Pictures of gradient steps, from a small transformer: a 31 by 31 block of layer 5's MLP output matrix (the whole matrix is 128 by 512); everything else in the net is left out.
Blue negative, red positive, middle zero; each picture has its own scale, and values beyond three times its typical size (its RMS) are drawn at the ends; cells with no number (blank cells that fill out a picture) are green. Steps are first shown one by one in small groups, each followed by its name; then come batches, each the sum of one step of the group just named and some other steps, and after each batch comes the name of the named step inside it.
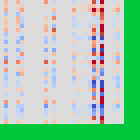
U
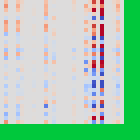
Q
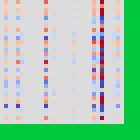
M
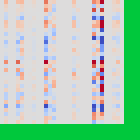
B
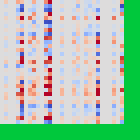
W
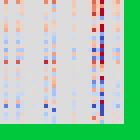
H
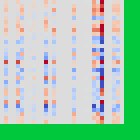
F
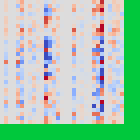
F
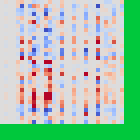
W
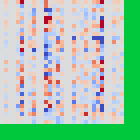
B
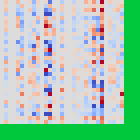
U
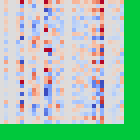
U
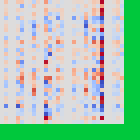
M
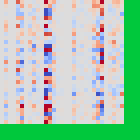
H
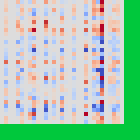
F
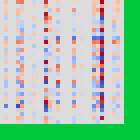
M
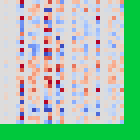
W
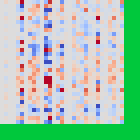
W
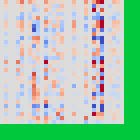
B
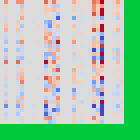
H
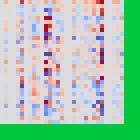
H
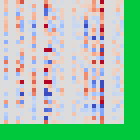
U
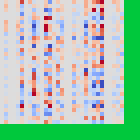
Q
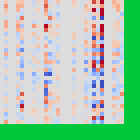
Q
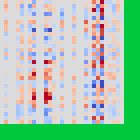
Q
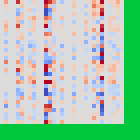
H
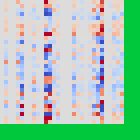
F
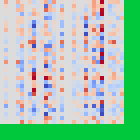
H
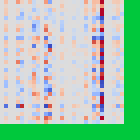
M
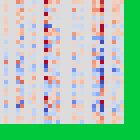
F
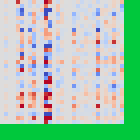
W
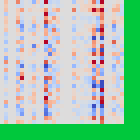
U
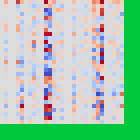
H
